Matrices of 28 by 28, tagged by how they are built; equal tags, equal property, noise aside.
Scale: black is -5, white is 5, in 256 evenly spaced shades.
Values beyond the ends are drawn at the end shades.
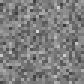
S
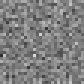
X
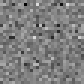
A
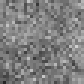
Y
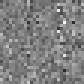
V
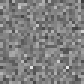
X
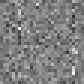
V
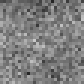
Y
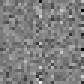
V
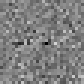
A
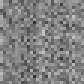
S
